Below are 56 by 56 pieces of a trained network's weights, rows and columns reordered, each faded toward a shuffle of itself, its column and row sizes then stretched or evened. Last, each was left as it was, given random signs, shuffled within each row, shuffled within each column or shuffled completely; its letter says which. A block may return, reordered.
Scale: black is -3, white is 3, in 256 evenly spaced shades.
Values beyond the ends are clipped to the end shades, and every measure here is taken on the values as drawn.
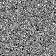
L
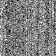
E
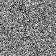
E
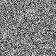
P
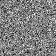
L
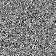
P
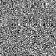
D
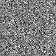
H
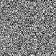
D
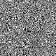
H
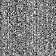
D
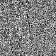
E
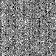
E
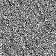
L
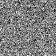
E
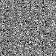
H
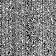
E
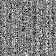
E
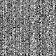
D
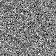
L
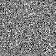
H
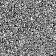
L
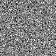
H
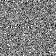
P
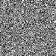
D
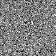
H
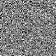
D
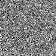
H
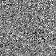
P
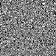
D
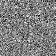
P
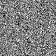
E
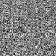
D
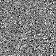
H
